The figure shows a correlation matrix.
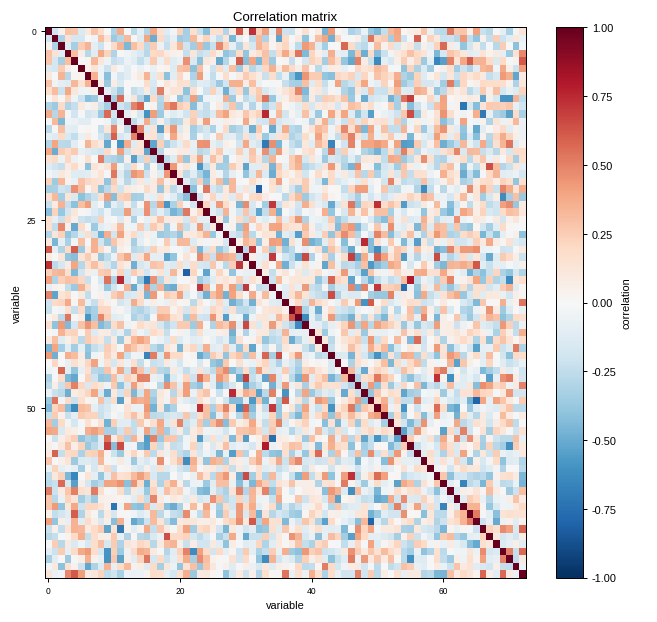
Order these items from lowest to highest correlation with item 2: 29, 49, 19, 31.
29, 31, 49, 19
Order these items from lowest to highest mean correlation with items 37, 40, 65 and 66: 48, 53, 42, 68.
42, 68, 53, 48
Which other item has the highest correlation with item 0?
31
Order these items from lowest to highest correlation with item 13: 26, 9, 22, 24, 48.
48, 22, 24, 26, 9
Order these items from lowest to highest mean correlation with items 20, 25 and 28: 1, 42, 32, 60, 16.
1, 42, 32, 60, 16
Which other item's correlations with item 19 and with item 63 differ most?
10
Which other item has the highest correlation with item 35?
43
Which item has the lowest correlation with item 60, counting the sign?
63
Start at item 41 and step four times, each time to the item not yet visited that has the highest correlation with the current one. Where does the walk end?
36
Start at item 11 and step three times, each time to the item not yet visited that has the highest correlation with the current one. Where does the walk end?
9
